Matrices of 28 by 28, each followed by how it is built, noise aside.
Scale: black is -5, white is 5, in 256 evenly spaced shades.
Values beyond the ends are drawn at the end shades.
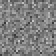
repeating columns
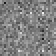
uneven columns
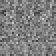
repeating columns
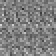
repeating columns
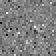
sparse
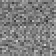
repeating columns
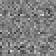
low rank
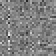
low rank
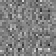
low rank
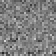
repeating columns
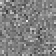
block diagonal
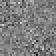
block diagonal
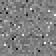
sparse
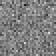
repeating columns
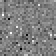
sparse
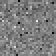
sparse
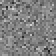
block diagonal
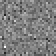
uneven columns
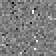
sparse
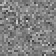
block diagonal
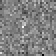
uneven columns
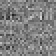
low rank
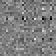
low rank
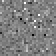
sparse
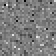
sparse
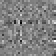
low rank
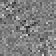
block diagonal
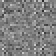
low rank
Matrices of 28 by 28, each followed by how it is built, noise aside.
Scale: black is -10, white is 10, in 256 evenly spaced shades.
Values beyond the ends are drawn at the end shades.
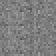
repeating rows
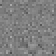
low rank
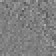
upper triangular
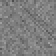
Toeplitz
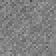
Hankel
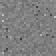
sparse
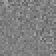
upper triangular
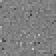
sparse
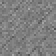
Hankel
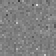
sparse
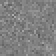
banded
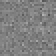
low rank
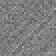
Hankel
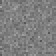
repeating rows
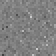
sparse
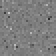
sparse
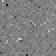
sparse
